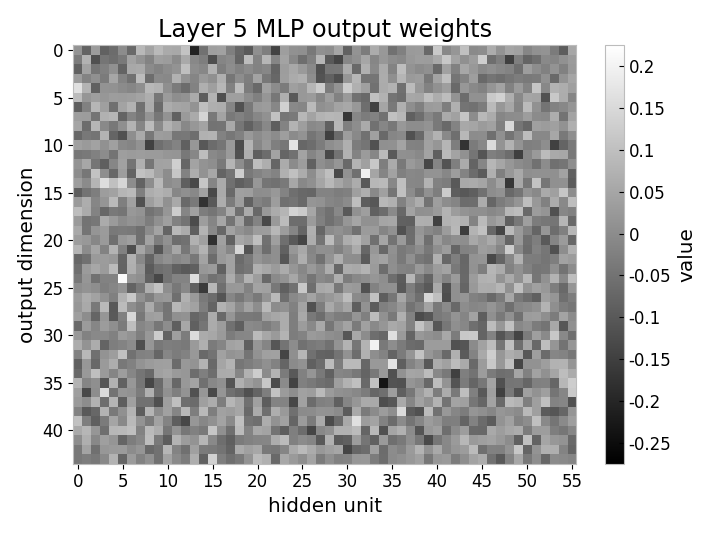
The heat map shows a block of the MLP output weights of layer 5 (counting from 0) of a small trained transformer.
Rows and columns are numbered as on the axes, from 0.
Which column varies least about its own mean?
10
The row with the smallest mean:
35
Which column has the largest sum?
46
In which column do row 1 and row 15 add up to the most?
41
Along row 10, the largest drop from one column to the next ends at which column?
25
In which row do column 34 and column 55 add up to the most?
16
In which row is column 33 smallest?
6
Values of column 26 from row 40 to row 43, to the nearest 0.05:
-0.15 0 0.05 0.05
